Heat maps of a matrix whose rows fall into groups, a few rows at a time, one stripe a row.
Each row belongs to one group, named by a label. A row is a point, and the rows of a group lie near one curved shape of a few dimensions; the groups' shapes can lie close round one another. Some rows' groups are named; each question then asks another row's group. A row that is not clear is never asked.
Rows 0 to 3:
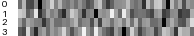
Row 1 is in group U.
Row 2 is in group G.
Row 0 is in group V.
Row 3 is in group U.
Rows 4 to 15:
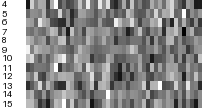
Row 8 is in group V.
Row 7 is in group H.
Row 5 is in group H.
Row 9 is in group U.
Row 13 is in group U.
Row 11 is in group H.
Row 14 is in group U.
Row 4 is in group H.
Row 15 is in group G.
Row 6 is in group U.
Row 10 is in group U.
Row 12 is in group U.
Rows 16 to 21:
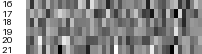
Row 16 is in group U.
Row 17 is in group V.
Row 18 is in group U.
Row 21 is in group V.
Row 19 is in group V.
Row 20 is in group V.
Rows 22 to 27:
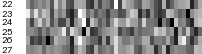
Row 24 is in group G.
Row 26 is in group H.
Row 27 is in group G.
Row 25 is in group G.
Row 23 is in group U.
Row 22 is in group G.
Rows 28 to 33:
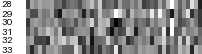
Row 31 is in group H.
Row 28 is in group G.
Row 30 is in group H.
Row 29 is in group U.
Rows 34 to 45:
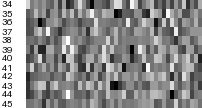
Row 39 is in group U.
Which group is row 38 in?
V
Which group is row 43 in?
H
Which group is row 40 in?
U
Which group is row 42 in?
V
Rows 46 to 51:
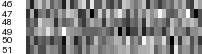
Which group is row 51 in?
V
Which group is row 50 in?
V
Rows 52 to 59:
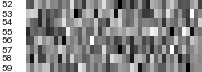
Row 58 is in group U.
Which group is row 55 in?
V
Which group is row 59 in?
U
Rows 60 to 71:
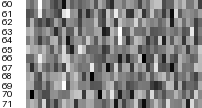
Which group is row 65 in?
U
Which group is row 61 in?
V
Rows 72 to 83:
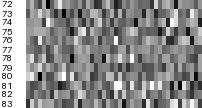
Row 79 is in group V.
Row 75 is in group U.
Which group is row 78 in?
U
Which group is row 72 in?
V
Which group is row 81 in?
U
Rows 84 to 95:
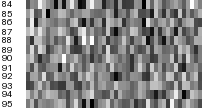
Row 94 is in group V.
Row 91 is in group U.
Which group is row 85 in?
V
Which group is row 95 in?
G
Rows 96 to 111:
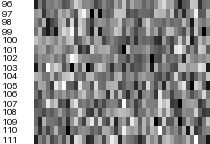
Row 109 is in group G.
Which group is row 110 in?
U
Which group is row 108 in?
U
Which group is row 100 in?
V
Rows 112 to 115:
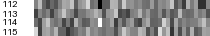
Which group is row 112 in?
G
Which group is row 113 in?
H
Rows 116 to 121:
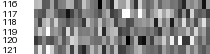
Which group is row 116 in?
U
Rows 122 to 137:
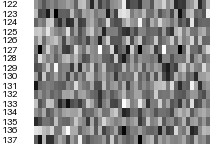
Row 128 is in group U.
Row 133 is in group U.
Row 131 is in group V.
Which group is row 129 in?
G
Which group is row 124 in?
U
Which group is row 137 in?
U
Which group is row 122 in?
G
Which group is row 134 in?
U
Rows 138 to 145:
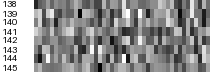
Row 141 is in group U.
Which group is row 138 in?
V
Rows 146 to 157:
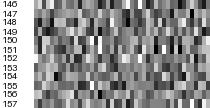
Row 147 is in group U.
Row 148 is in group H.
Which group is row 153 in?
G
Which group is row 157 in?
H
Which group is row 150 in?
G
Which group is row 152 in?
U
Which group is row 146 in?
U
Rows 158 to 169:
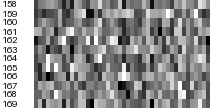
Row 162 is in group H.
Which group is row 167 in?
H
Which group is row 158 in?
G
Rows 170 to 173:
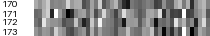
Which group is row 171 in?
V
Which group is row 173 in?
V
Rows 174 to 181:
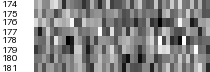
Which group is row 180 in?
U
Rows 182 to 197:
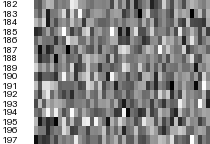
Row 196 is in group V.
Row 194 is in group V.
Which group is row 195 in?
H
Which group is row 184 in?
G
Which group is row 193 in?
G
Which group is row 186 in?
V
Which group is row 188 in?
H
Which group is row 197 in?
V
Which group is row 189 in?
U
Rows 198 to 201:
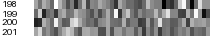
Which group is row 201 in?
U
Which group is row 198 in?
V
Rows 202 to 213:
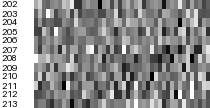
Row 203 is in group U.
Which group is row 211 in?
H
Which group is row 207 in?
G
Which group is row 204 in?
V
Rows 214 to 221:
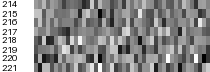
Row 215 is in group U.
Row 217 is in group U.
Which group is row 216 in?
G
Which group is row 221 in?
G
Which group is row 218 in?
U
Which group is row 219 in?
H
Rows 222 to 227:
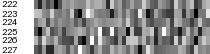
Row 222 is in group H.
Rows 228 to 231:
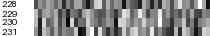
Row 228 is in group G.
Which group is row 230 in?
U
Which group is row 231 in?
G
